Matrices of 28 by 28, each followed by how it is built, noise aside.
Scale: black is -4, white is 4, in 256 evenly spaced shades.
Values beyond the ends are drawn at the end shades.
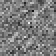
Hankel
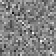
diagonal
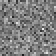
noise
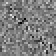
banded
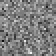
noise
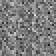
repeating rows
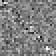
banded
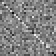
diagonal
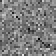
diagonal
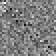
banded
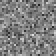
noise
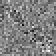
banded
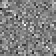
diagonal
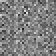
repeating rows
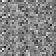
repeating rows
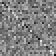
diagonal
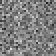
repeating rows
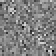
banded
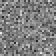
noise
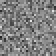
repeating rows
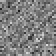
Hankel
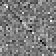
diagonal
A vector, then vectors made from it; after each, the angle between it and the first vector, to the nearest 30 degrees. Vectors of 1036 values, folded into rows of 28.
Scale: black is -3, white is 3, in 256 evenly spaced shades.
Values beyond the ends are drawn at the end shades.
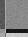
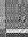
150 degrees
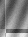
60 degrees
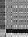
30 degrees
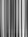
90 degrees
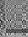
60 degrees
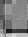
30 degrees
